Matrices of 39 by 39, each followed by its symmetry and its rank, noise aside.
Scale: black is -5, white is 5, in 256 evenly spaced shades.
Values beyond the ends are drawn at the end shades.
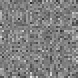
no symmetry, rank six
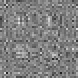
no symmetry, rank six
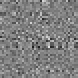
no symmetry, rank six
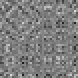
symmetric, rank four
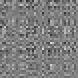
no symmetry, rank four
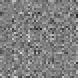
antisymmetric, rank six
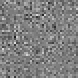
antisymmetric, rank six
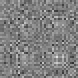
symmetric, rank four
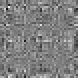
antisymmetric, rank four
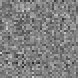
no symmetry, rank eight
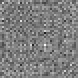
symmetric, rank six
